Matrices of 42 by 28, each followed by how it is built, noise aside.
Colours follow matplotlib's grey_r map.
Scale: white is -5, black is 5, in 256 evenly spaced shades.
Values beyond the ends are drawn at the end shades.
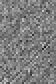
Hankel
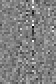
uneven columns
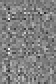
low rank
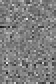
uneven rows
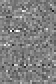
uneven rows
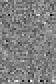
uneven rows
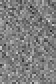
Toeplitz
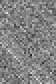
Toeplitz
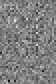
low rank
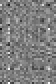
low rank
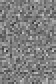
repeating columns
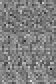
repeating columns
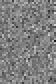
uneven columns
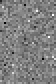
sparse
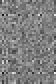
low rank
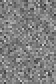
Toeplitz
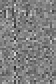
low rank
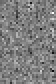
uneven columns
